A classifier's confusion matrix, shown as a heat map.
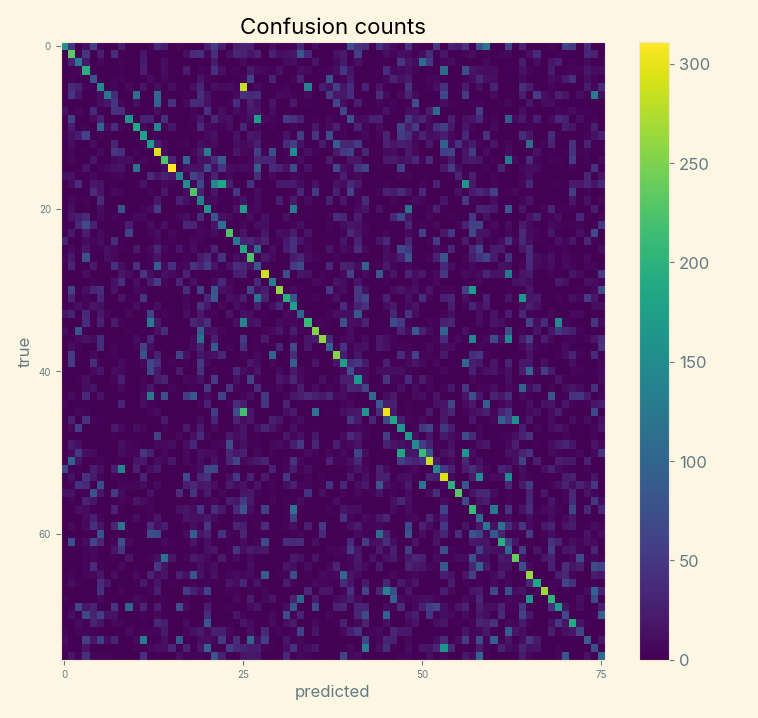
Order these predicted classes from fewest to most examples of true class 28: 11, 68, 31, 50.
68, 50, 11, 31
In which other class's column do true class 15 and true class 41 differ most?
10
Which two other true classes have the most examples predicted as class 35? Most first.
45, 69
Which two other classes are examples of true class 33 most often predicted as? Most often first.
41, 12
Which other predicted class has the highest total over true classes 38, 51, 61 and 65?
1
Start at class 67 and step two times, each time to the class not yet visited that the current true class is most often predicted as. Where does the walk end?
25
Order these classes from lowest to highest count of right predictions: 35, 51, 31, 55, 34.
31, 34, 55, 35, 51
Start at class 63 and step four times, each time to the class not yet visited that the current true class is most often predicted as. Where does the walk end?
58
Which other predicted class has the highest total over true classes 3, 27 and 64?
53
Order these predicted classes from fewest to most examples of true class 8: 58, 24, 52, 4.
24, 4, 58, 52
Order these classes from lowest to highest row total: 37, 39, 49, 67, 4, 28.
4, 37, 49, 39, 28, 67
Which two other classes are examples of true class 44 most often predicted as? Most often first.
59, 54
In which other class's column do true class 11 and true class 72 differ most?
62
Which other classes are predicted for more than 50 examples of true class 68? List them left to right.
33, 46, 65, 74
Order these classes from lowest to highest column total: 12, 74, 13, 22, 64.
22, 12, 74, 64, 13
